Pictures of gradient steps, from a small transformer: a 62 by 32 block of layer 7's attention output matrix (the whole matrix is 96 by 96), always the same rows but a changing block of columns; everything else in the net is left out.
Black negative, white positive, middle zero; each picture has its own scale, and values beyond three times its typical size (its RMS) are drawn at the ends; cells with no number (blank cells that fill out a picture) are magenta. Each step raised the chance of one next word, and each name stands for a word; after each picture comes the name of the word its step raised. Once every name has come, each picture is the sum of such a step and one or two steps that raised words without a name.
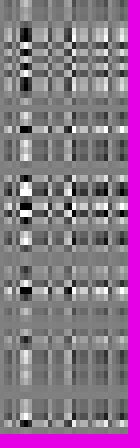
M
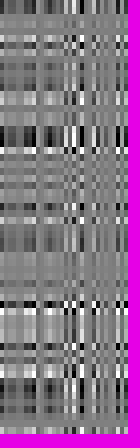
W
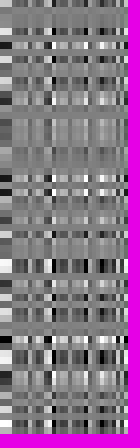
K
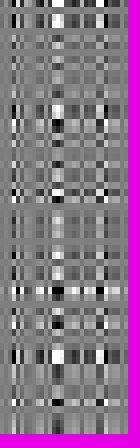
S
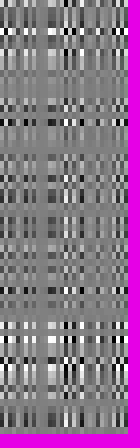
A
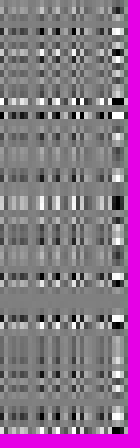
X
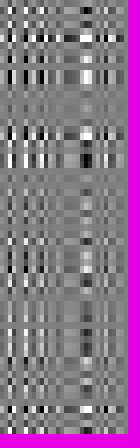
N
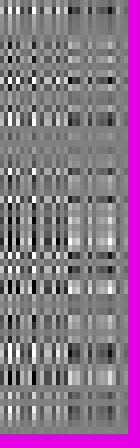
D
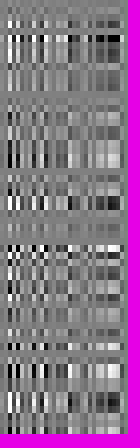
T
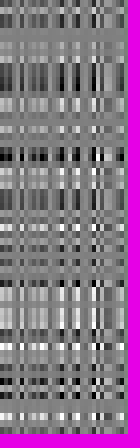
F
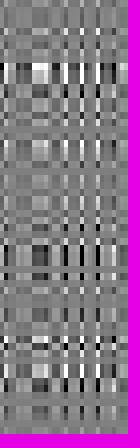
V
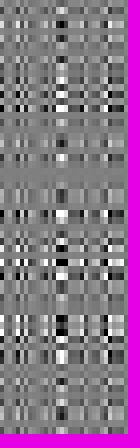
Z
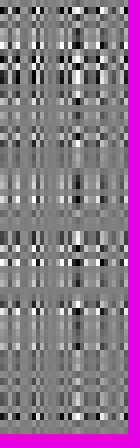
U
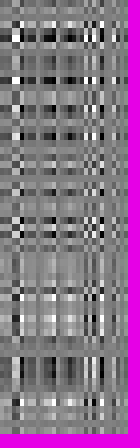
N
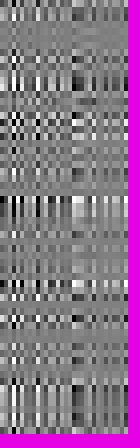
X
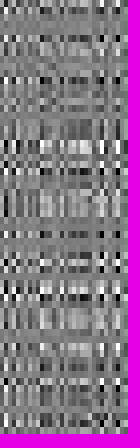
U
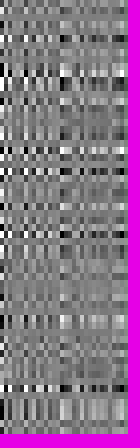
V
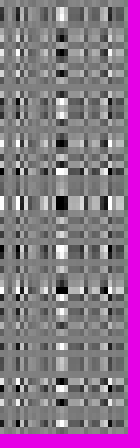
S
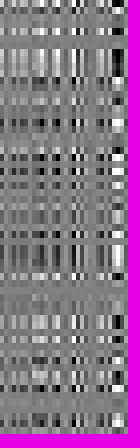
A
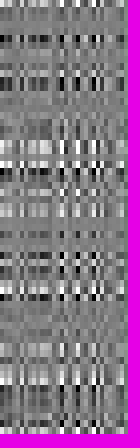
T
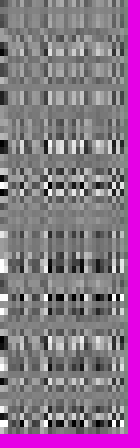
K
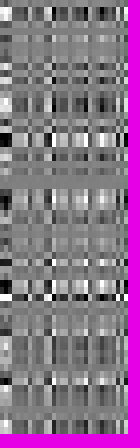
Z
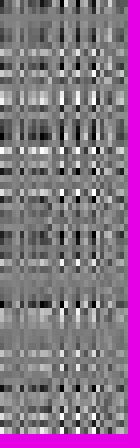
W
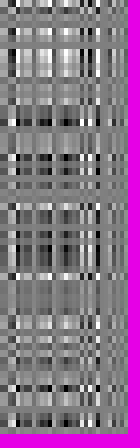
A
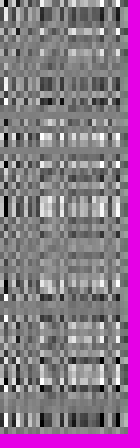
A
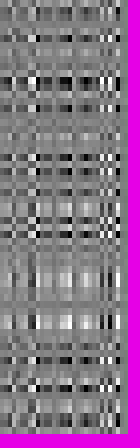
A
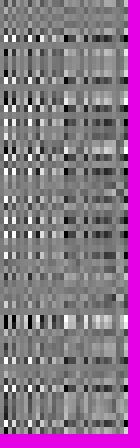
A
